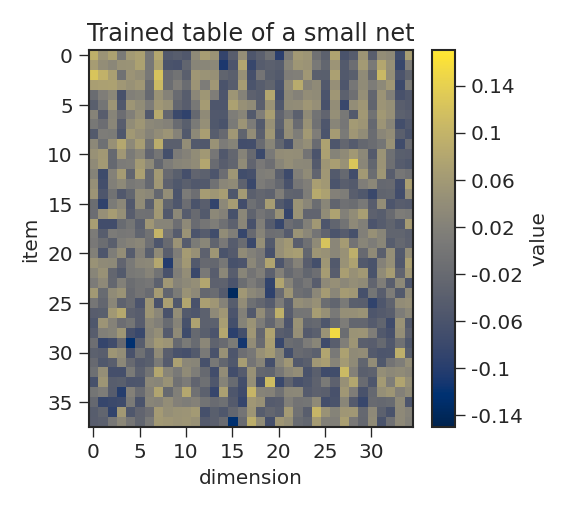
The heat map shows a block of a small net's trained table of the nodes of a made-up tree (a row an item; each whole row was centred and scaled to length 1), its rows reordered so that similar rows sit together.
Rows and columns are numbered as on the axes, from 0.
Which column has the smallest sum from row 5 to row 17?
33
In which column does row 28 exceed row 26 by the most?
26
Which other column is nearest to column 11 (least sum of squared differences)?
21
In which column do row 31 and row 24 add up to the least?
15
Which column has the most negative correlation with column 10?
29
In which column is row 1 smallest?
14
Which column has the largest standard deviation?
25
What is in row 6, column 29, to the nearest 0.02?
0.06
